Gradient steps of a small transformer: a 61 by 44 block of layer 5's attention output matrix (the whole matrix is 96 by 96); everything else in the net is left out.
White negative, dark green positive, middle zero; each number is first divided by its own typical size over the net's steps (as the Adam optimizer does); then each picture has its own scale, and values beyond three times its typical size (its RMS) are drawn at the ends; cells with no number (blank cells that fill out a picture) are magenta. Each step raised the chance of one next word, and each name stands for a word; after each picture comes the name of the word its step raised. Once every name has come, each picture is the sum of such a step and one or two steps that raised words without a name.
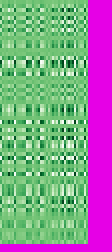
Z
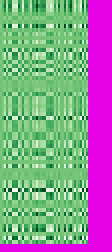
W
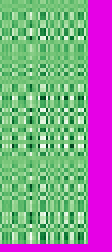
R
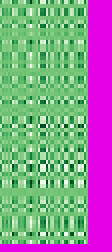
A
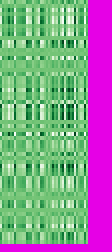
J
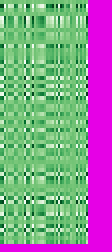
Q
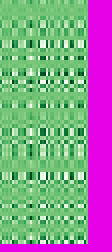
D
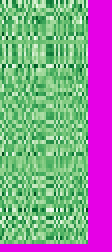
Q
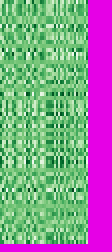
W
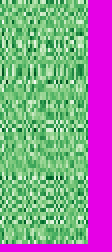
D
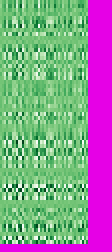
W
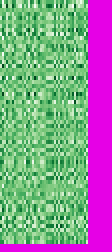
Q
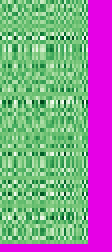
R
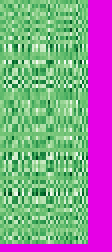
Z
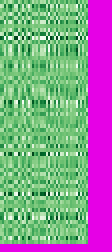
R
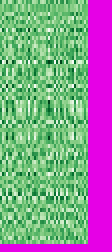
Z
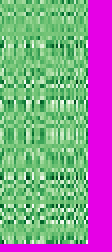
D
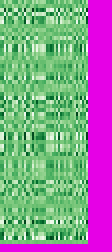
J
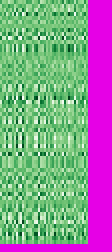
R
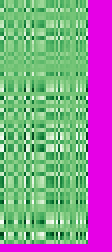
A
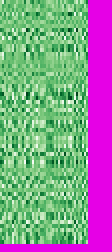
R
